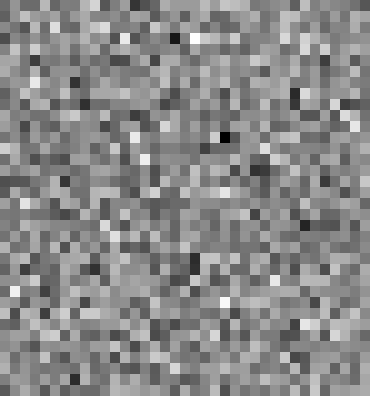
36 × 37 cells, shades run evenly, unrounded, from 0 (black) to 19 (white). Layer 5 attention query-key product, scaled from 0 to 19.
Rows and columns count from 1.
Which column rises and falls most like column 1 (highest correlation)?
18
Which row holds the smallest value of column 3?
25
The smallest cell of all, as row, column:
13, 23
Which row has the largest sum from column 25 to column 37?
30
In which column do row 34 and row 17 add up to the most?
37
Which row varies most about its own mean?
4
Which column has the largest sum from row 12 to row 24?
12
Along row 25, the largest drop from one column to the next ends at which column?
3
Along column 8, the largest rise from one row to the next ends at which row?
11
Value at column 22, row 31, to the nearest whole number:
16
